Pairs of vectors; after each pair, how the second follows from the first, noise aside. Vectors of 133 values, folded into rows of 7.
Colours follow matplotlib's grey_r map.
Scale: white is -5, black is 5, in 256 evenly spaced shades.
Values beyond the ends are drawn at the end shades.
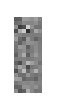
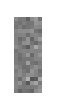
reversed, negated, shrunk.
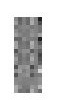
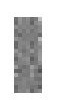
negated, shrunk.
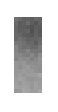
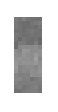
wrapped around, negated, shrunk.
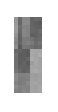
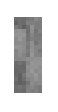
wrapped around, negated, shrunk.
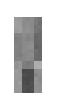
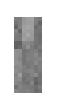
reversed, negated, shrunk.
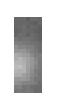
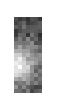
scaled up.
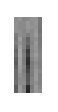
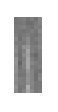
negated, shrunk.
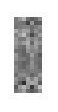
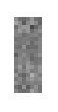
reversed, shrunk.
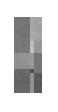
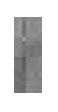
reversed, negated, shrunk.
